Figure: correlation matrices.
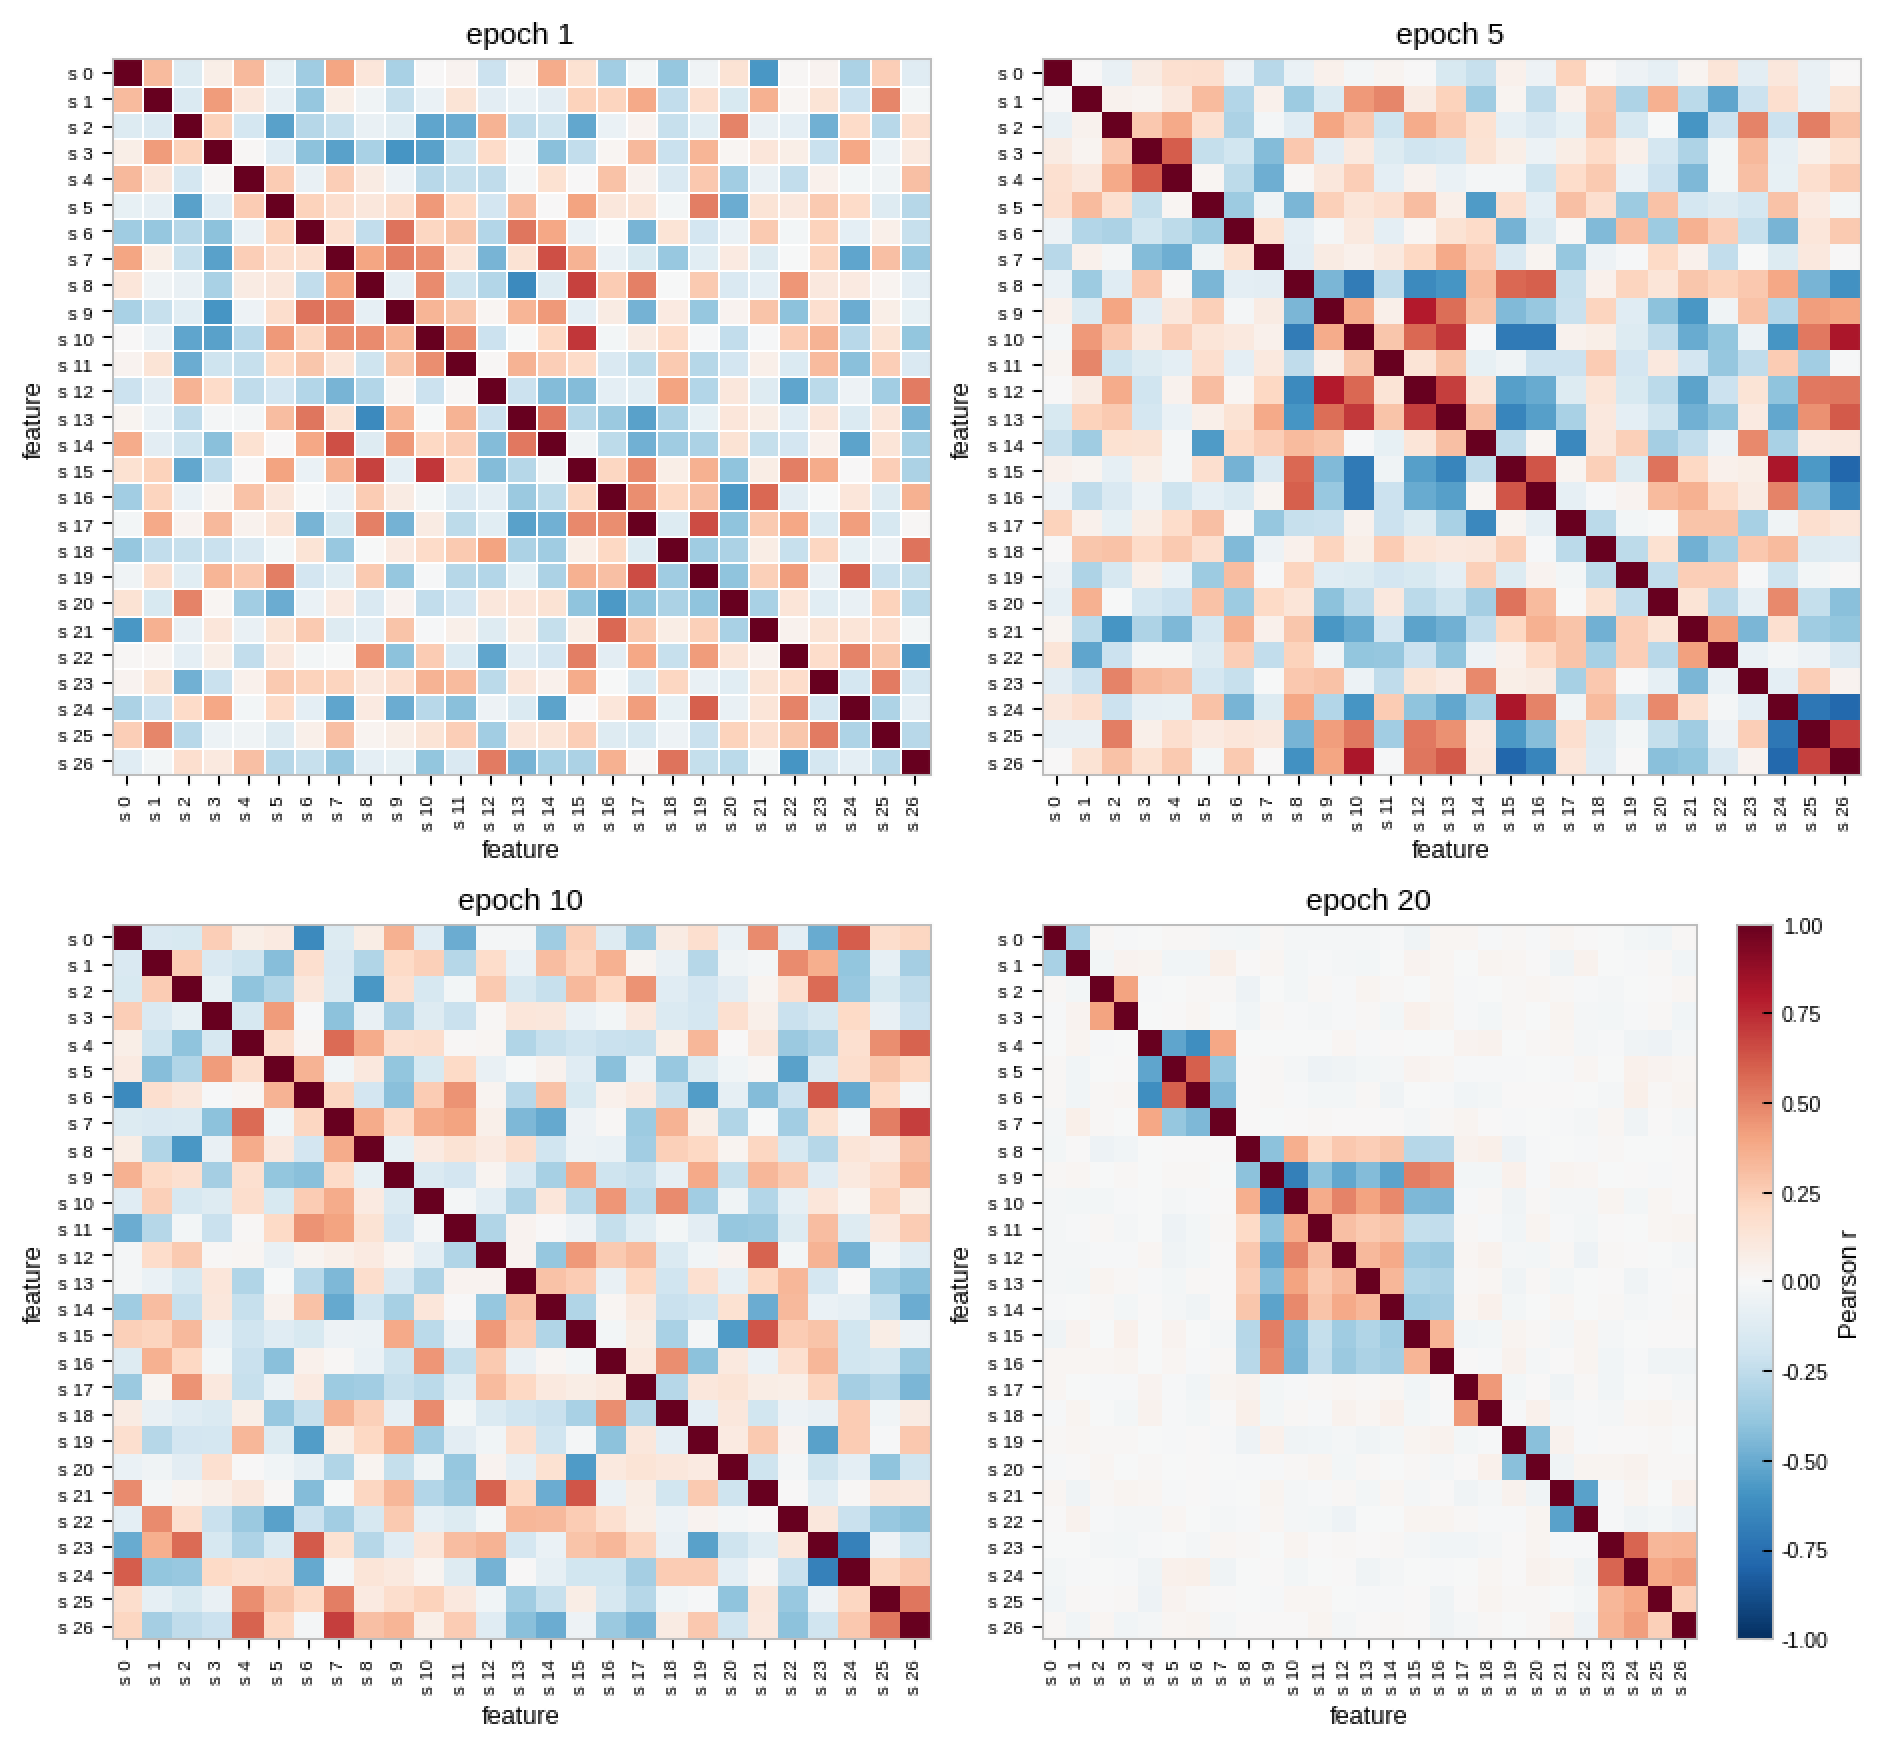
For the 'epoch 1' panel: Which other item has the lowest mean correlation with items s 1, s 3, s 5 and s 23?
s 2
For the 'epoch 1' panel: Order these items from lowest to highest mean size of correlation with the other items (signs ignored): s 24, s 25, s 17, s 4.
s 4, s 25, s 24, s 17
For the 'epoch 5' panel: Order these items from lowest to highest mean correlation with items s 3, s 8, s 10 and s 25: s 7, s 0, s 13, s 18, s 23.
s 7, s 0, s 18, s 13, s 23
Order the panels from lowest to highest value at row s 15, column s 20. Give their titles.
epoch 10, epoch 1, epoch 20, epoch 5
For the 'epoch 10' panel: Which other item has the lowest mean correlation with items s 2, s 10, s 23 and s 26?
s 13
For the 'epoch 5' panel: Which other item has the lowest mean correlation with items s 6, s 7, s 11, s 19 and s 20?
s 4
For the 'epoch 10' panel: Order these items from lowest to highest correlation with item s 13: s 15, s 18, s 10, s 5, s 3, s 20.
s 10, s 18, s 20, s 5, s 3, s 15
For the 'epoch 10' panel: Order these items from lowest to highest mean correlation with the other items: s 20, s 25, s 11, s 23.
s 20, s 11, s 23, s 25
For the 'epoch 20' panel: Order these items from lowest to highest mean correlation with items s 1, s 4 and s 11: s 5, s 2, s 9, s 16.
s 5, s 9, s 16, s 2
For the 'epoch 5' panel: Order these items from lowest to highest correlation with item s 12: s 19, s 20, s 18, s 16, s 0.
s 16, s 20, s 19, s 0, s 18
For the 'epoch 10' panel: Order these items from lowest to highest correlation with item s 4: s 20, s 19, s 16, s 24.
s 16, s 20, s 24, s 19
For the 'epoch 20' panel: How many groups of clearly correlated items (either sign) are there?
8
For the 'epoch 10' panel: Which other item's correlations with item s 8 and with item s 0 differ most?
s 11
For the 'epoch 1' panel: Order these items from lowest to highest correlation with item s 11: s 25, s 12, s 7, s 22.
s 22, s 12, s 7, s 25
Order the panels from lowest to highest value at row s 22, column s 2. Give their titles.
epoch 5, epoch 1, epoch 20, epoch 10
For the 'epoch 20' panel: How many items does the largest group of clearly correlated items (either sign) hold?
9
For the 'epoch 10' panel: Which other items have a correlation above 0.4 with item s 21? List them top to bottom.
s 0, s 12, s 15
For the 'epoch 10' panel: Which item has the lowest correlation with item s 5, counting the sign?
s 22
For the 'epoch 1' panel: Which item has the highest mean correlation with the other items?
s 15
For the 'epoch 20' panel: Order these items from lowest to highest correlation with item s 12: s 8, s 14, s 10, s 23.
s 23, s 8, s 14, s 10
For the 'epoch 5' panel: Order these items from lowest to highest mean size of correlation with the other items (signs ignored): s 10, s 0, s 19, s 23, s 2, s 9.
s 0, s 19, s 23, s 2, s 9, s 10
